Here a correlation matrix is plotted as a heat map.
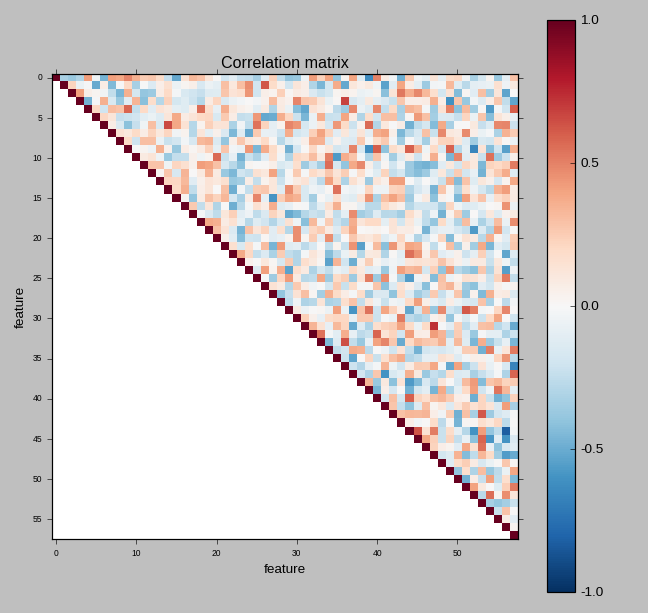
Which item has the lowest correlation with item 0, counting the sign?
39
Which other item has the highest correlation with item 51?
29
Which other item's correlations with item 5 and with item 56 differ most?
45
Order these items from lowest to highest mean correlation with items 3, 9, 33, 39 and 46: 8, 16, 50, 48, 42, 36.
16, 8, 50, 42, 48, 36
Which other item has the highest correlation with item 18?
4
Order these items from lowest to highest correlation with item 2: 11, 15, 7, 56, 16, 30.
56, 11, 7, 16, 15, 30
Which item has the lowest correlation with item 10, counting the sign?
35
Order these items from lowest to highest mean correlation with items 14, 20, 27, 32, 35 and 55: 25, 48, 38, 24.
24, 25, 38, 48
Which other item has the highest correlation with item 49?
9
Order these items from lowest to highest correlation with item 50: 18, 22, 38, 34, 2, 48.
2, 18, 38, 34, 22, 48
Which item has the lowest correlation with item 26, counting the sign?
5
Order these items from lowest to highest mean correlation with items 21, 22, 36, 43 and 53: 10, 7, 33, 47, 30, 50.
7, 50, 10, 30, 33, 47
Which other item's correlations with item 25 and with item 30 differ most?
43
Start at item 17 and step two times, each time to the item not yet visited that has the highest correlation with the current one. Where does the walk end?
57
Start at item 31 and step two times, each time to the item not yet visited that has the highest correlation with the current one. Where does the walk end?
44
